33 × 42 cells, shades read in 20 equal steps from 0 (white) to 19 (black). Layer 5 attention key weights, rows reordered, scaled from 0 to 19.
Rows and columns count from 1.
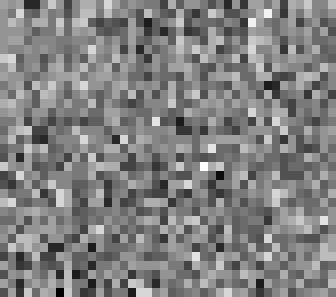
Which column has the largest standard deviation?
3
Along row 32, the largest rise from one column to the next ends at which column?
33
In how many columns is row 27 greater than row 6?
20
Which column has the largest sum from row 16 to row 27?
21
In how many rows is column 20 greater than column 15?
18
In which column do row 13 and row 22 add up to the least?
35
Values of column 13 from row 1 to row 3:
9 10 14
